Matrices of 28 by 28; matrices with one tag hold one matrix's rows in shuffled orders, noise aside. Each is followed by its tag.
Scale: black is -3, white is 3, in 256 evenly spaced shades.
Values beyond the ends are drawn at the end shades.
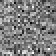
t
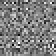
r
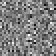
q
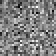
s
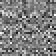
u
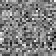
u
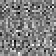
r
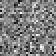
s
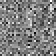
q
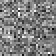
t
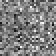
s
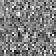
r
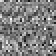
u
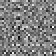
r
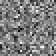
s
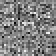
t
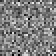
r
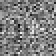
s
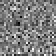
r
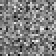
s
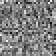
u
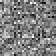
t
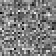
t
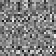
r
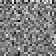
r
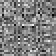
t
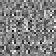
r
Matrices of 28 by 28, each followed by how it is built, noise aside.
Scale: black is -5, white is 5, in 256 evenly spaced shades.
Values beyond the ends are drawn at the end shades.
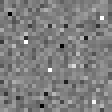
sparse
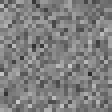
Hankel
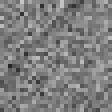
Hankel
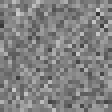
Hankel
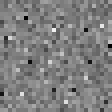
sparse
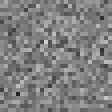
noise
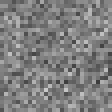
Hankel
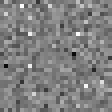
sparse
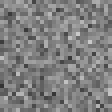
Toeplitz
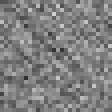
Toeplitz
